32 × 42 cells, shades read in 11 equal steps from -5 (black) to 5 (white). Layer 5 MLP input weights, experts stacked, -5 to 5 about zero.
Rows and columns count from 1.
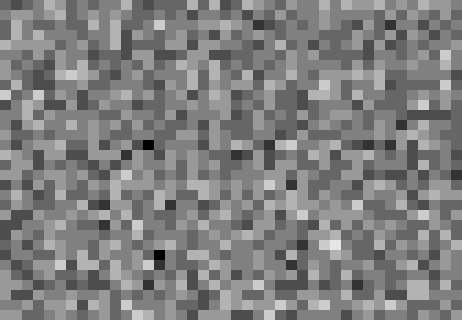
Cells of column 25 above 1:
4
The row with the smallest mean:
6
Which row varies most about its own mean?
15
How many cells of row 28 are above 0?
11
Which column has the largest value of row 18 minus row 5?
12
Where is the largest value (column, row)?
31, 25
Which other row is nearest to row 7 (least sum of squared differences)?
14
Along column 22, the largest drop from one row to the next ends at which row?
16
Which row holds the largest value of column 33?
21
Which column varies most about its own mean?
39
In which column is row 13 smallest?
37
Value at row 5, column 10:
0
